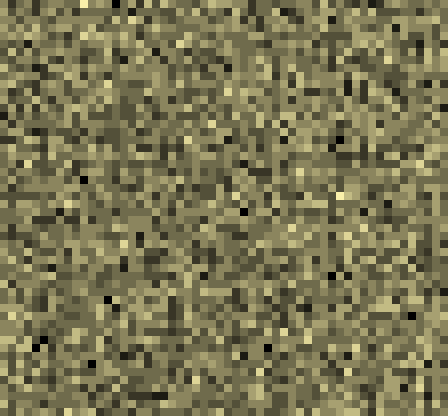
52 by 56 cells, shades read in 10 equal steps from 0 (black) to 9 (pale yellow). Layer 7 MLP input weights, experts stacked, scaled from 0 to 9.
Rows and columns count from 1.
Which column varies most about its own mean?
44
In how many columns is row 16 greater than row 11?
21
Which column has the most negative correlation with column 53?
14
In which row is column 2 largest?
40
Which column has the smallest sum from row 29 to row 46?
30
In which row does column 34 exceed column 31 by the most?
27
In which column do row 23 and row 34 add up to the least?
11
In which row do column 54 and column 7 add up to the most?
20
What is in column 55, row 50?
5
